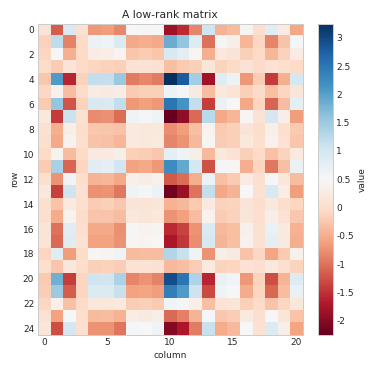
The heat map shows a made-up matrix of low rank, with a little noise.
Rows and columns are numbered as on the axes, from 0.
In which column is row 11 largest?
10
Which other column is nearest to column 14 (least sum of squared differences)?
20
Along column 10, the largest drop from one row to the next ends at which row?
7
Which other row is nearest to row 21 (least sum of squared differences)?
6
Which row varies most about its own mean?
4
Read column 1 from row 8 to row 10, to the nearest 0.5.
-0.5 -0.5 0.5
